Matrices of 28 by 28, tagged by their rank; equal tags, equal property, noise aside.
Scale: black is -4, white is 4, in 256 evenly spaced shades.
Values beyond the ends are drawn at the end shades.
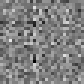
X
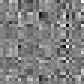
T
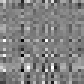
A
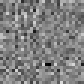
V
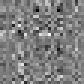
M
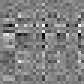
A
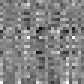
T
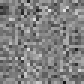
X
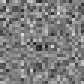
V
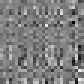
T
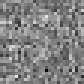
V
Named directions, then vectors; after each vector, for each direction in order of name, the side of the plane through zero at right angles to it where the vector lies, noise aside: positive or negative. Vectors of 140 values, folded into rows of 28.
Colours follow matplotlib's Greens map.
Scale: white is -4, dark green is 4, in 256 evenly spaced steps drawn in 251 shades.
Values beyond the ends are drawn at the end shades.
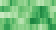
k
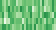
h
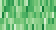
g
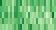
negative, negative, negative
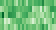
positive, positive, negative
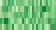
positive, negative, positive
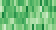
positive, negative, negative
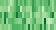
negative, negative, negative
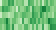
positive, negative, positive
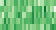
negative, negative, positive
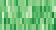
negative, negative, positive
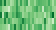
negative, negative, negative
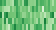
negative, negative, negative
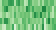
positive, negative, positive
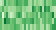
negative, negative, positive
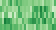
negative, negative, positive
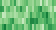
negative, positive, positive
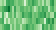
positive, positive, positive
